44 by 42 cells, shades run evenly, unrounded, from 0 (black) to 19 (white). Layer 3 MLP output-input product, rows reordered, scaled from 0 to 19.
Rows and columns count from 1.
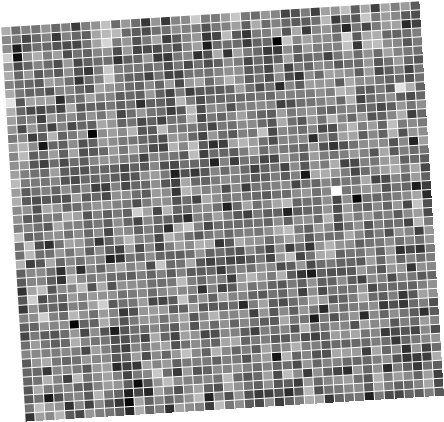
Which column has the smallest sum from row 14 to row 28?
22
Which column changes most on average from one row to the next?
28
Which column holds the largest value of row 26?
2
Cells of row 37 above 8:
26
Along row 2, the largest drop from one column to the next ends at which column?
34
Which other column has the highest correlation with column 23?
20
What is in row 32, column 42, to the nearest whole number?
11
